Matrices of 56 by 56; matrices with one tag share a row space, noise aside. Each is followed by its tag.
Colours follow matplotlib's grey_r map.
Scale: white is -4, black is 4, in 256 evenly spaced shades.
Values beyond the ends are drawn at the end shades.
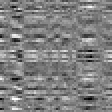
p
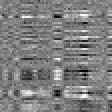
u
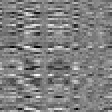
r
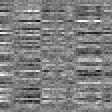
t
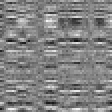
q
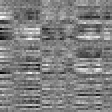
t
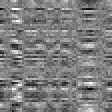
p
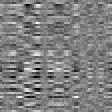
r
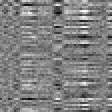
u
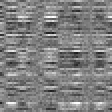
q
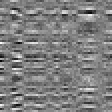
p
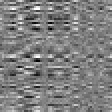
r
